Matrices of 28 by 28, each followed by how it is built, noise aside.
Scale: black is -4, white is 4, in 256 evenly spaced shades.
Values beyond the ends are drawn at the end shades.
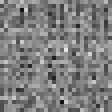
blocks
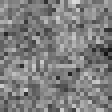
smooth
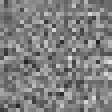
blocks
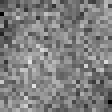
smooth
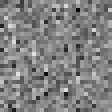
uneven columns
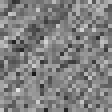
Hankel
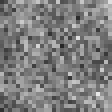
smooth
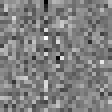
uneven columns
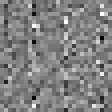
uneven columns
